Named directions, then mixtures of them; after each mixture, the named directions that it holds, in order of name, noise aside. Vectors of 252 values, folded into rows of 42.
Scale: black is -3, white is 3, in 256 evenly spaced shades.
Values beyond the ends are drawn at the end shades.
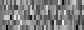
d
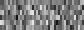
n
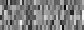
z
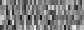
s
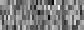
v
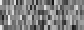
s, v.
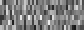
s.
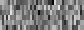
v.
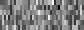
v.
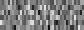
n, v.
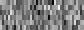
v.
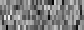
d, v.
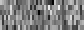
v.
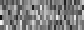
n, z.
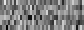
d, s.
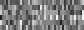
n, z.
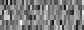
d, z.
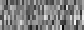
v, z.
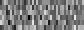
n, s.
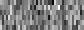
v.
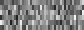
n, z.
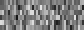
n.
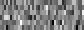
d, z.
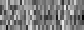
d, z.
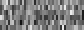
s, z.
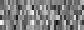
n.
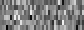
d.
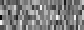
n, z.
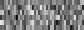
n.
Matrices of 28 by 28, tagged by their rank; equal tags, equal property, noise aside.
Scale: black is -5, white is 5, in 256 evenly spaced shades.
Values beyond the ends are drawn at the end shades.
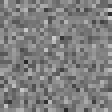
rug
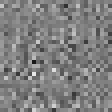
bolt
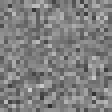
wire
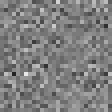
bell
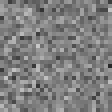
wire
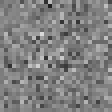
rug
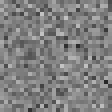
rug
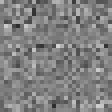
bell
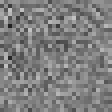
wire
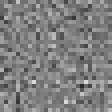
bell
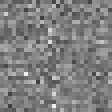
wire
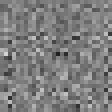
bell
